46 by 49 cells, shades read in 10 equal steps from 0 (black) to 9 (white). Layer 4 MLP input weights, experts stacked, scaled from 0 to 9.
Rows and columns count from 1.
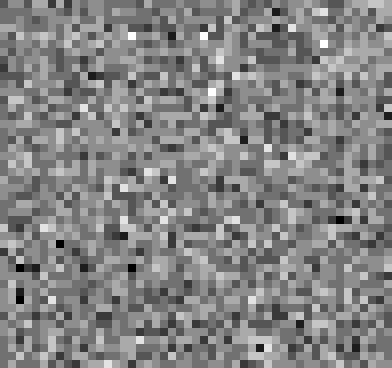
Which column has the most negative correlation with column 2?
48
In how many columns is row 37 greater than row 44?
21
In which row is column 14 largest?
46
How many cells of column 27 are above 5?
14
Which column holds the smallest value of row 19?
22
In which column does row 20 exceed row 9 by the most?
31
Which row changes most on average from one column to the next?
44
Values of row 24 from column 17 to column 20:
6 6 5 5
